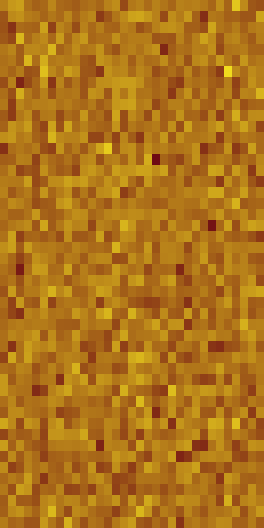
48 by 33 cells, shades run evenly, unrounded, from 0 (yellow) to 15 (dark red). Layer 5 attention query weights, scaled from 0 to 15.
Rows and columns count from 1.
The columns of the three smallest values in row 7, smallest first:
29, 6, 9
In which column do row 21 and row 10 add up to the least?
16
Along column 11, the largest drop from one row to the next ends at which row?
35
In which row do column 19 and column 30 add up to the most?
42
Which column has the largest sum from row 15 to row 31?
3
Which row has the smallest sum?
39
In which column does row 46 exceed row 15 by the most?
28
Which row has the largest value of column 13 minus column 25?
43
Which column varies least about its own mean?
25
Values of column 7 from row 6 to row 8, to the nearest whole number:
7 6 12
